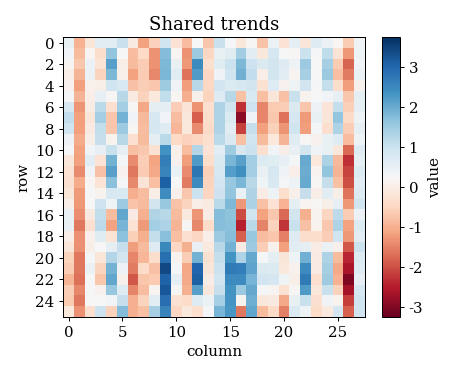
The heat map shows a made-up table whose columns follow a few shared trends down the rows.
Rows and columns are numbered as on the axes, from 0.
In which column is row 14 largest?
9
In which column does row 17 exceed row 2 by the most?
8
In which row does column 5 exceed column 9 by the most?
7
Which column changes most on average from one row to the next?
16
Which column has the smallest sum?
26
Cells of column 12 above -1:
21
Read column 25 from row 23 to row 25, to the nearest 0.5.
-0.5 0 1
